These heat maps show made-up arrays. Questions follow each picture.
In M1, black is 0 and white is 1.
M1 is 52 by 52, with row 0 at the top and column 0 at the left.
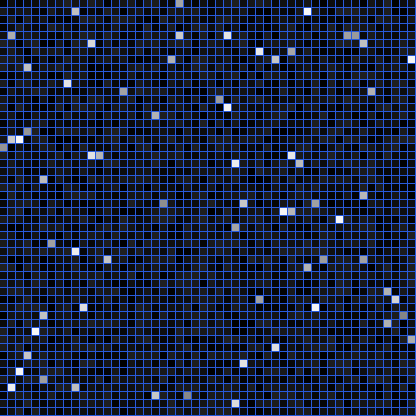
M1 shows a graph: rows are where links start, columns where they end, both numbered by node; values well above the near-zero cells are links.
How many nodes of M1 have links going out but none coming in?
12
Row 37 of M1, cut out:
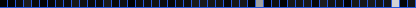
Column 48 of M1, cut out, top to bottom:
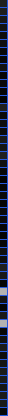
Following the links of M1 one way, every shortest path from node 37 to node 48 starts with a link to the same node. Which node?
node 32
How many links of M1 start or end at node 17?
2
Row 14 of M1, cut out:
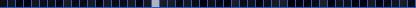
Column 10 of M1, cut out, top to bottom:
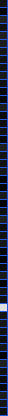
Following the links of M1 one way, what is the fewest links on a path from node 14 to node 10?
6
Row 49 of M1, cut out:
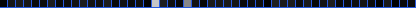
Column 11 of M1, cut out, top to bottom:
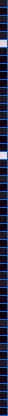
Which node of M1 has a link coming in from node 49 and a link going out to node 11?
node 19
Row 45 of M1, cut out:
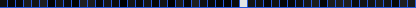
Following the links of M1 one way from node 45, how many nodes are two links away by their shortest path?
1
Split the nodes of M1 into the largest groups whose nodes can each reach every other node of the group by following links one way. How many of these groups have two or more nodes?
1
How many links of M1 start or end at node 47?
1
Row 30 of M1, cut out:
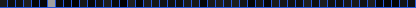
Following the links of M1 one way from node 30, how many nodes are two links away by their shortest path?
2
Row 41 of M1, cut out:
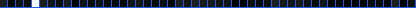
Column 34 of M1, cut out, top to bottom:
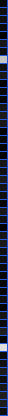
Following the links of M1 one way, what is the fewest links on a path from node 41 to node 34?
3
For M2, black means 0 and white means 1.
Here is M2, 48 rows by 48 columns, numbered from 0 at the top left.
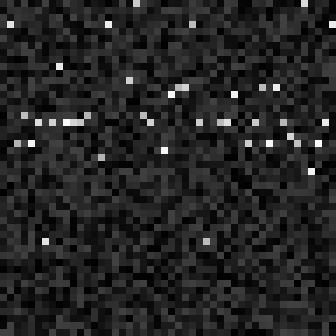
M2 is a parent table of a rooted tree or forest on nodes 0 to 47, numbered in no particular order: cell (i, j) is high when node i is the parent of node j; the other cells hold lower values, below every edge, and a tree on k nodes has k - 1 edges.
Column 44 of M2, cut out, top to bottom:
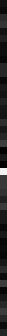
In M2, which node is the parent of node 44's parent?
13
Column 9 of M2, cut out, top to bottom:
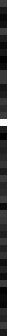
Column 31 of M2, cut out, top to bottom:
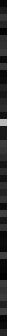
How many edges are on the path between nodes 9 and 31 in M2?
2
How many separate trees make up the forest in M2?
7
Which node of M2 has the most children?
17
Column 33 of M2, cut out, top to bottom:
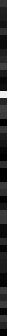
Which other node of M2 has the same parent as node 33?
24
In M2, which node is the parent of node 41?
19
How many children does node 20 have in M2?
6
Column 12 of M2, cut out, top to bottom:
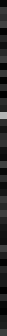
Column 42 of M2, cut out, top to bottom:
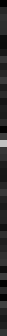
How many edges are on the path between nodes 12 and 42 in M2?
3
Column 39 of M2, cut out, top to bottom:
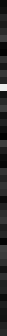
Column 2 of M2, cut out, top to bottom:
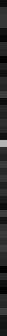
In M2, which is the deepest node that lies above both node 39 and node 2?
16
